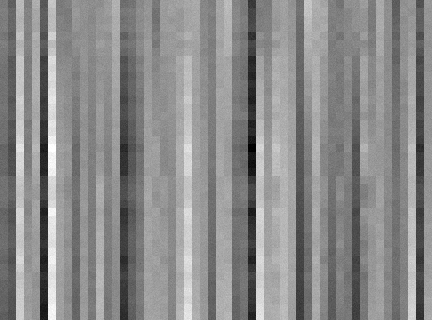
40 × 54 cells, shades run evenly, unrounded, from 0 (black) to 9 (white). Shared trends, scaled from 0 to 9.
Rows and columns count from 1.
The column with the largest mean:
7
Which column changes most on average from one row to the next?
32
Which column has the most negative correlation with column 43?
40
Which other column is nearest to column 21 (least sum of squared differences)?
11
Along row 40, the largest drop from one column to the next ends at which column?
53
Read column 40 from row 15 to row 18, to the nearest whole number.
6 6 6 6
